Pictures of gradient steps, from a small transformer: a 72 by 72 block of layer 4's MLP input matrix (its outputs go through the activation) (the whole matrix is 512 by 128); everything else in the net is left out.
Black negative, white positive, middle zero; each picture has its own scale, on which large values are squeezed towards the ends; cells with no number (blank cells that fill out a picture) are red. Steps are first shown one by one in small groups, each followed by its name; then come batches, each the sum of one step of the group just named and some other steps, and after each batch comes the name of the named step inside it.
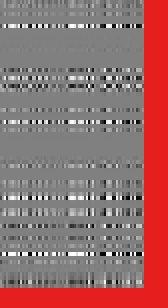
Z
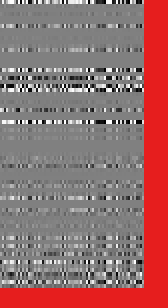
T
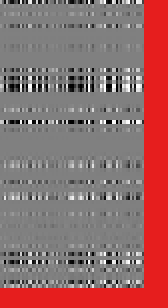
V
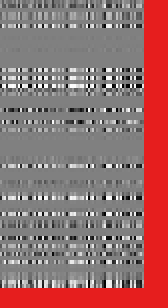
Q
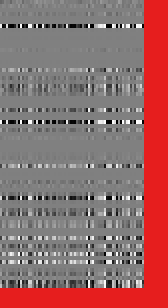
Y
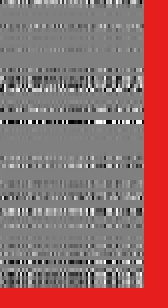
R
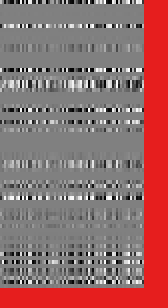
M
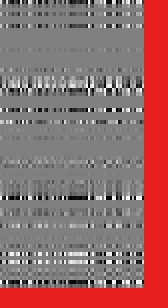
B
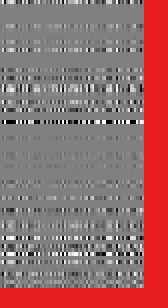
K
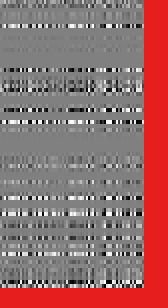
Z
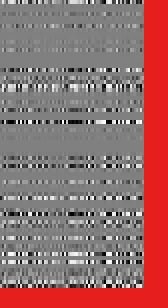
K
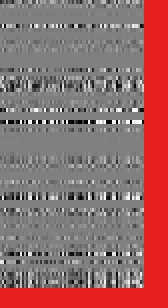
R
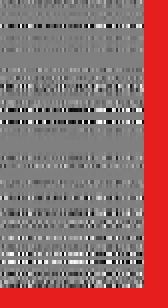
Y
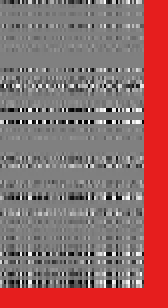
R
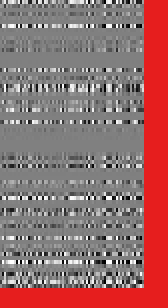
T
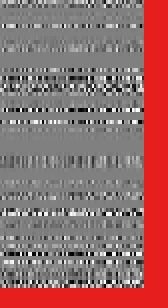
T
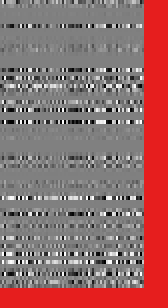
K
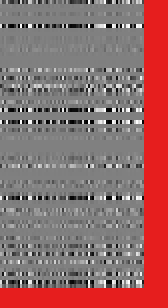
Y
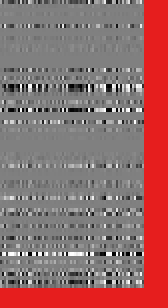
Z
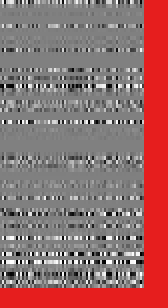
T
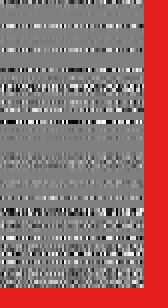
K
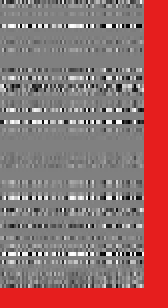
Z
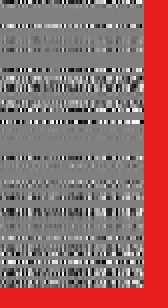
M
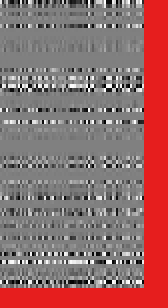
B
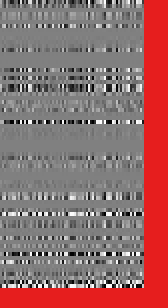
V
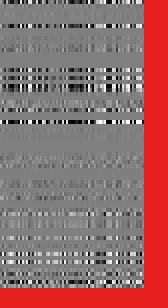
V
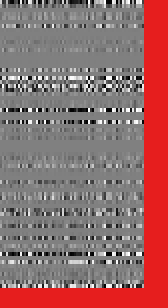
Q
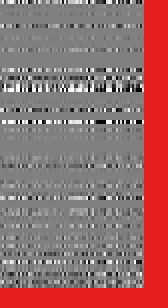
T
